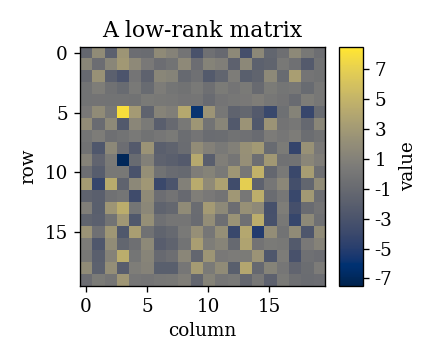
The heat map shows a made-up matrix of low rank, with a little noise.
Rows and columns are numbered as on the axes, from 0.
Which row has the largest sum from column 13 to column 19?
9
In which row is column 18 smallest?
5
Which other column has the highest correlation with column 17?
1
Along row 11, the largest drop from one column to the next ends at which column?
14
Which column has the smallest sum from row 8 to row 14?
17
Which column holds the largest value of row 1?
3
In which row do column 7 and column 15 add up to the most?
2
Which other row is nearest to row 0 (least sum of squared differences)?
19
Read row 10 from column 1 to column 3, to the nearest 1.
-2 0 0
